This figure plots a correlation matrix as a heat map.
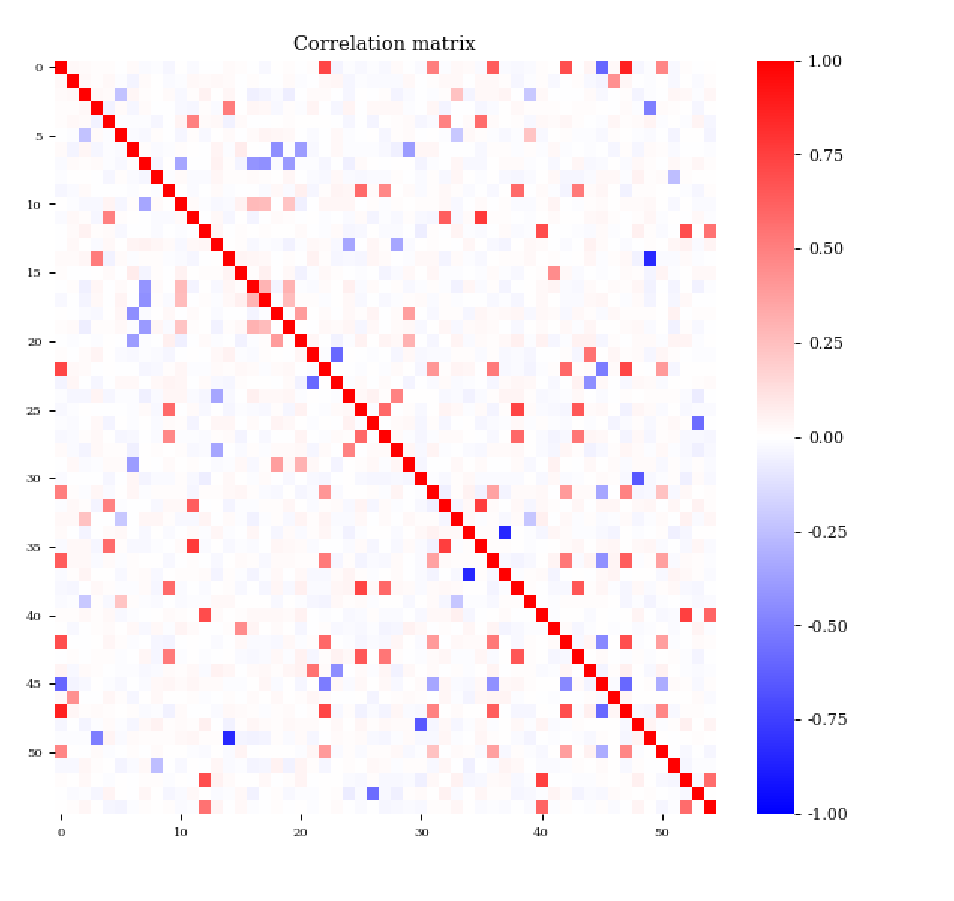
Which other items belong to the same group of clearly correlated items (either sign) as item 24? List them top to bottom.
13, 28
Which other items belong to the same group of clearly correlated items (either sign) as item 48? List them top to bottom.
30
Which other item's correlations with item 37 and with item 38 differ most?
34
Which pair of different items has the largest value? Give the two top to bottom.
0, 47
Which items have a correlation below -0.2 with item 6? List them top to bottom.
18, 20, 29
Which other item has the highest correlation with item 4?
35
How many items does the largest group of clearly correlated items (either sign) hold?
8
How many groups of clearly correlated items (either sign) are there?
16
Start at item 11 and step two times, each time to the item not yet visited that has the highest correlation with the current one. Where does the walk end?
32
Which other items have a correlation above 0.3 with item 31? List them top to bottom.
0, 22, 36, 42, 47
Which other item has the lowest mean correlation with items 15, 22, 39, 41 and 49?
14
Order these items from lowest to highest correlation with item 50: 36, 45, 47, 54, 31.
45, 54, 31, 36, 47
